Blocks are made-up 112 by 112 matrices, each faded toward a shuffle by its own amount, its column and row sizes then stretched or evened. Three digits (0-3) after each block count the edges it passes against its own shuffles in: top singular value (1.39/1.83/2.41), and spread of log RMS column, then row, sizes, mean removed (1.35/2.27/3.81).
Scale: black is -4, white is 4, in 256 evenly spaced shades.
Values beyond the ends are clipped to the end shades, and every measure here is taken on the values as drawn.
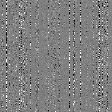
3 3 0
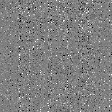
1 2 1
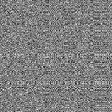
3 0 2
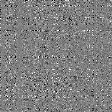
0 2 2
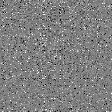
2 1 1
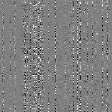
3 3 1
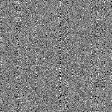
2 2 0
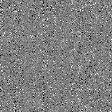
1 2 1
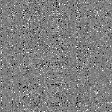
2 2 1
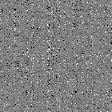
0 2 1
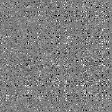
2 2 2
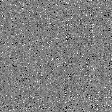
1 1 1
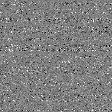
1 0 2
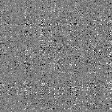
1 2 2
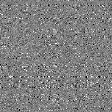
2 1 2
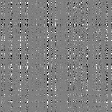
3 3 2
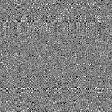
3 1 2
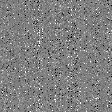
0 2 0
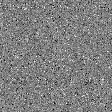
0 0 1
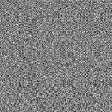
3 1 1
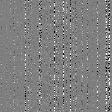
2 3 0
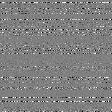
1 0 3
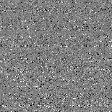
1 0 2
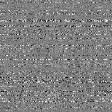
2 0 3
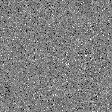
1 1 0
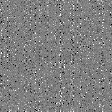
2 2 0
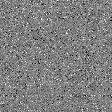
1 0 1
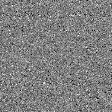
0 1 1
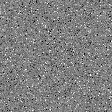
1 0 0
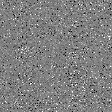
1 1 1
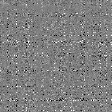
0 2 2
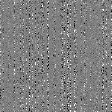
0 3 0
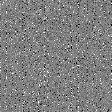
1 2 0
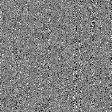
0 2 0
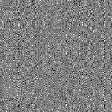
3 2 0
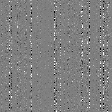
1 3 0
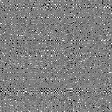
3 1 2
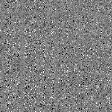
1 2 1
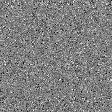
1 0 1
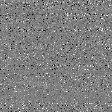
0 1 2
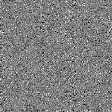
2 1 1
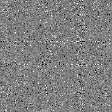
2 2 1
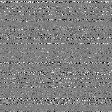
2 0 3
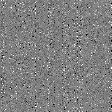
0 2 0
